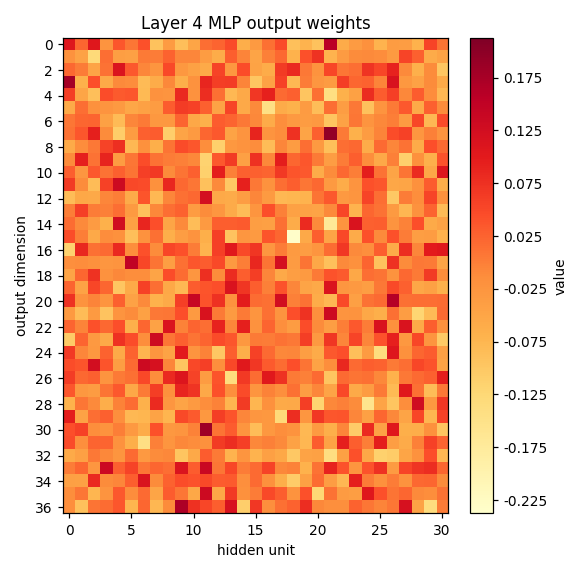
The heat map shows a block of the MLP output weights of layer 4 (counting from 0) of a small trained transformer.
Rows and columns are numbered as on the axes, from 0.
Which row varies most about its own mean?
36
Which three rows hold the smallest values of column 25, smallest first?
24, 32, 17
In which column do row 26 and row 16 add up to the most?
30
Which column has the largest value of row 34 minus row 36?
29
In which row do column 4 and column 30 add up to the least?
19
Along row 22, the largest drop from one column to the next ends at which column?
28
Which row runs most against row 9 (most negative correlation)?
12
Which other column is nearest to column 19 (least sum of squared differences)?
23
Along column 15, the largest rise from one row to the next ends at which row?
4
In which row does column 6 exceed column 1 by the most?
34
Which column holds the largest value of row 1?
20
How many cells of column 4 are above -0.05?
33
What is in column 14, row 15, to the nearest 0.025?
-0.025
